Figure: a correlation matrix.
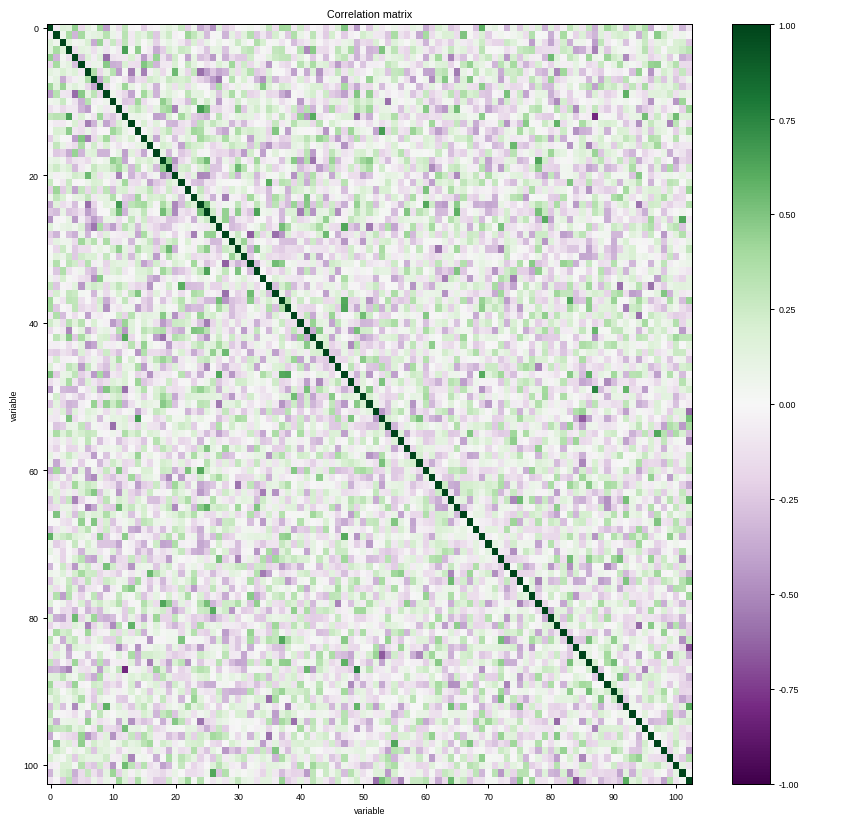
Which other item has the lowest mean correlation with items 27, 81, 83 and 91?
101
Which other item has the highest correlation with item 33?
25
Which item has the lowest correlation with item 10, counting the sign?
54
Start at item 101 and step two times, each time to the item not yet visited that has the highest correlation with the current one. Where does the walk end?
79
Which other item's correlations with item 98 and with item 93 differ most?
36
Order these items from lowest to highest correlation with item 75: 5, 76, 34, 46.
5, 76, 34, 46
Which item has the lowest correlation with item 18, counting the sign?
42
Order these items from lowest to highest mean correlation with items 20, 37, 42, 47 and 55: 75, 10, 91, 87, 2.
87, 10, 91, 2, 75
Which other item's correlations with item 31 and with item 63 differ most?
34
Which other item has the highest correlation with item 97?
55
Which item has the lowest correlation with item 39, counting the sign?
94
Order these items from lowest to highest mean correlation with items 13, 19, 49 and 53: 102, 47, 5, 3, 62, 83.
62, 47, 5, 83, 3, 102
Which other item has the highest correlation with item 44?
28
